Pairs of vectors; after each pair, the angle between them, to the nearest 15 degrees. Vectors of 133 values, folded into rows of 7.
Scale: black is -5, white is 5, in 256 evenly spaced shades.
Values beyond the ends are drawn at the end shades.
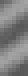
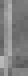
75 degrees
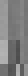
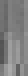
150 degrees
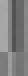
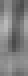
45 degrees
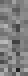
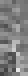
135 degrees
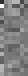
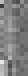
120 degrees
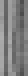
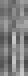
135 degrees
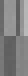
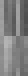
150 degrees
